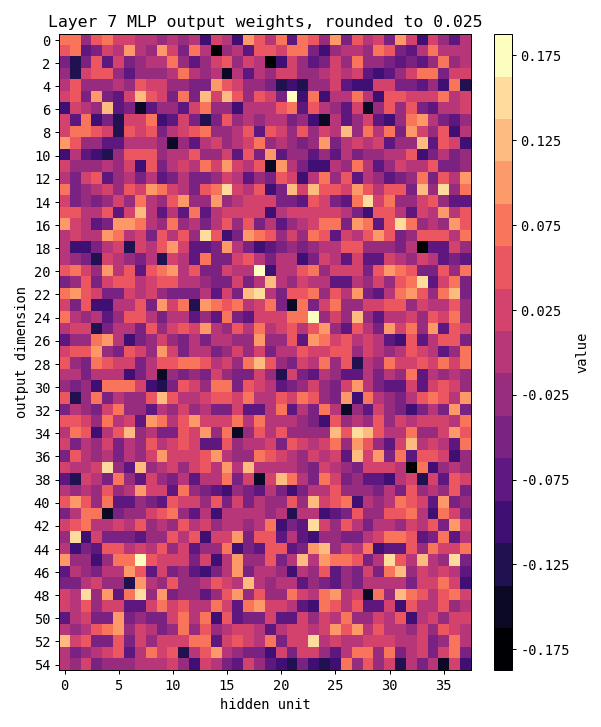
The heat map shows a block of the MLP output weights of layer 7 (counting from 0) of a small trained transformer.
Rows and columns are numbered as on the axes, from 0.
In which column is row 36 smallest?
36
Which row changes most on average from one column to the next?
5
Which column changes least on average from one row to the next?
2
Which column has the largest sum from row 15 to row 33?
18
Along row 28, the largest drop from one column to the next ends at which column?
27
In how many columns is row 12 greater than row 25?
8
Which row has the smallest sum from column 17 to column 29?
4
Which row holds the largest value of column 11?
14
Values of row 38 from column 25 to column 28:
0.025 -0.05 -0.025 -0.075
